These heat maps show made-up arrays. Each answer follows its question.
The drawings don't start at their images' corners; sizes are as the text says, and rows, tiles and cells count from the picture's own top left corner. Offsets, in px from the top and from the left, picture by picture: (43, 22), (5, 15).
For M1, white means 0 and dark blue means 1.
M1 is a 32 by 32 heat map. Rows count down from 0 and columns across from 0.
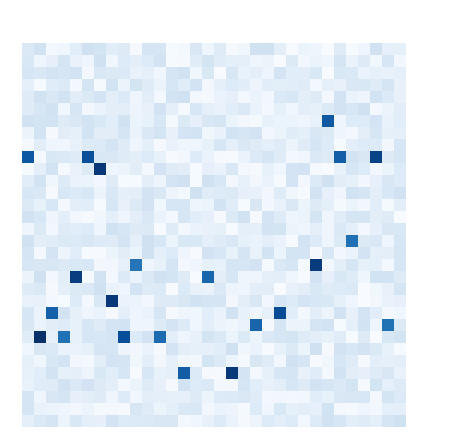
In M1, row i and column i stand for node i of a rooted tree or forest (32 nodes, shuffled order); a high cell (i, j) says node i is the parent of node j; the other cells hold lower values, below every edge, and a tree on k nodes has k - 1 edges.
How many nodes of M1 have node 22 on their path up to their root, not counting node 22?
3
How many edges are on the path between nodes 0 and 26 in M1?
2
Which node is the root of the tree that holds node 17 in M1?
16
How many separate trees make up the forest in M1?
10
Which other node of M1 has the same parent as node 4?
15
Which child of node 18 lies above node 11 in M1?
24
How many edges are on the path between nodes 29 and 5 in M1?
2
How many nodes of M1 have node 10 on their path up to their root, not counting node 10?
2
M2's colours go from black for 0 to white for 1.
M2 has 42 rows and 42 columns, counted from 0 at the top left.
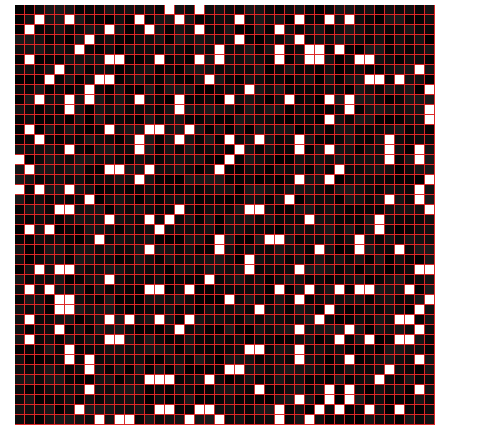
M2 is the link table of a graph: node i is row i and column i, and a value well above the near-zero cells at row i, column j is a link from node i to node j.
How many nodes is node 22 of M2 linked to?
4
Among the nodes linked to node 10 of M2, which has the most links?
node 5
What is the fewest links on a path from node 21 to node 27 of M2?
2
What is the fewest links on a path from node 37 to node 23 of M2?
4
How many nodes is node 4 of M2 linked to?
6
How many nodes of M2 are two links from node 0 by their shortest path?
5
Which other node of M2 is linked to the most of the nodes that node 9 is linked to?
node 1
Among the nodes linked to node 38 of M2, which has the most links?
node 40
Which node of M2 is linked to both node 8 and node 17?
node 41
